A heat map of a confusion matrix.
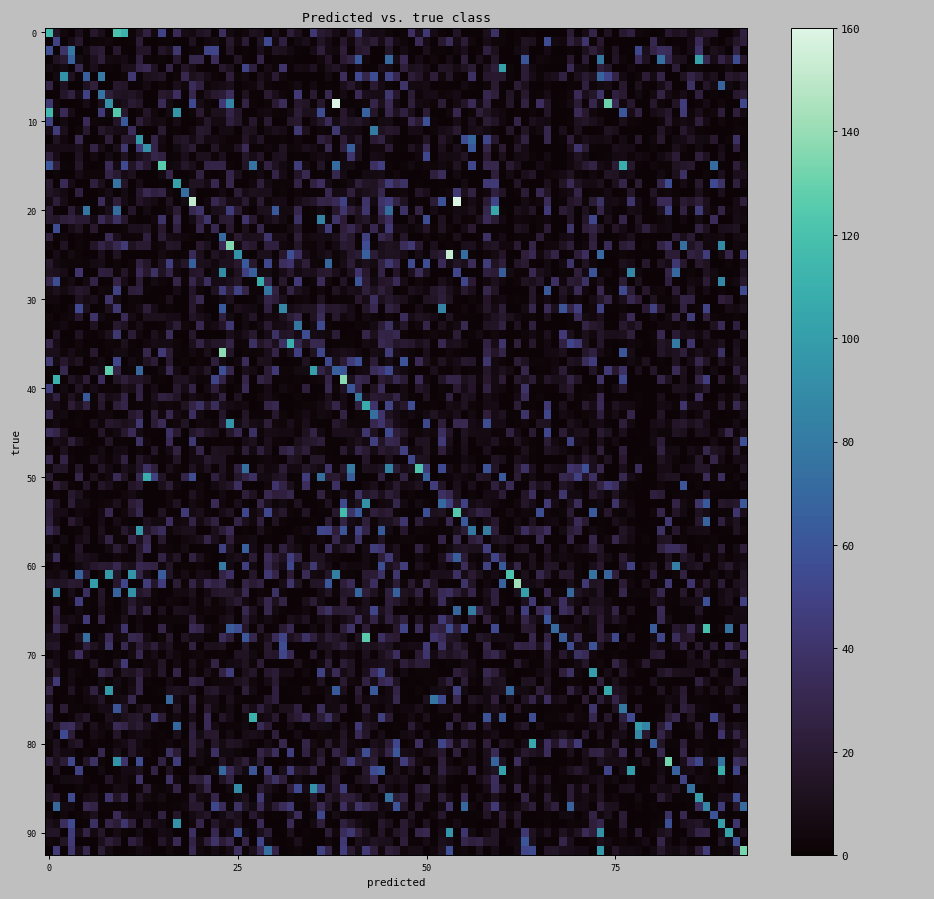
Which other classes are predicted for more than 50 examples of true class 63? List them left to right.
1, 9, 11, 41, 46, 69
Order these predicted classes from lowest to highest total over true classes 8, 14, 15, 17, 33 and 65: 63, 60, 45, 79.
79, 60, 63, 45
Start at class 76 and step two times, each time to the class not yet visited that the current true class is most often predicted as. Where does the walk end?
0
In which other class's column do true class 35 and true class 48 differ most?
32
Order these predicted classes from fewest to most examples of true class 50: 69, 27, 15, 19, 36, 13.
15, 69, 27, 19, 36, 13
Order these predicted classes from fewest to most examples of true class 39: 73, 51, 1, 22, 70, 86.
51, 70, 86, 73, 22, 1
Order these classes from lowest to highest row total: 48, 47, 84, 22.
48, 84, 47, 22
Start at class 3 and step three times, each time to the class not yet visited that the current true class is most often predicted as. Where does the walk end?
66
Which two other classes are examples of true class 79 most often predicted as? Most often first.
78, 2
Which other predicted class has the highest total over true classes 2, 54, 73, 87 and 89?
39
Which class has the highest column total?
45
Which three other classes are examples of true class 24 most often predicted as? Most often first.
89, 84, 42
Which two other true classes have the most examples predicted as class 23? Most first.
36, 27
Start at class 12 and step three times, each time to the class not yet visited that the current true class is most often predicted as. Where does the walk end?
26
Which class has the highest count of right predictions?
19
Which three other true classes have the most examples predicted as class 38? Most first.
8, 61, 15
